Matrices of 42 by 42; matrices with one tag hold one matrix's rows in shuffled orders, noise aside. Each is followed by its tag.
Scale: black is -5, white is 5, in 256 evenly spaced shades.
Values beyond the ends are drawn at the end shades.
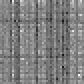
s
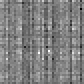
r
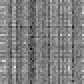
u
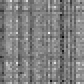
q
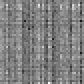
r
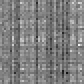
s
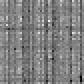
r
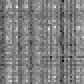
q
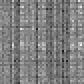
s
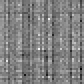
r
